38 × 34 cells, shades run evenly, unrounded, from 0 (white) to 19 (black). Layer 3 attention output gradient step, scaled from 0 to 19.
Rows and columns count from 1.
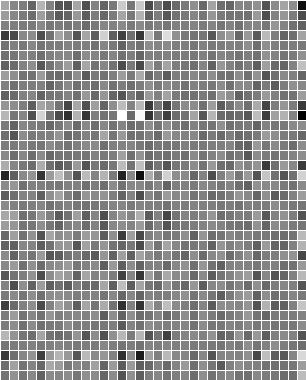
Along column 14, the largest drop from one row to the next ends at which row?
29
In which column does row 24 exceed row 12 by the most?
14
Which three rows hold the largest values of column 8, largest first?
12, 11, 1
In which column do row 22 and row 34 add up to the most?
19
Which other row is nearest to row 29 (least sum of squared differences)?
26
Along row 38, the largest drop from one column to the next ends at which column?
34
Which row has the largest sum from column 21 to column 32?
28
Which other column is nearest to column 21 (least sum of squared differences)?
15
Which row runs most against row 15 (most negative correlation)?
9
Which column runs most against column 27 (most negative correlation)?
31
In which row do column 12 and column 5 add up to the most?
24
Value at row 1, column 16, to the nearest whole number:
4
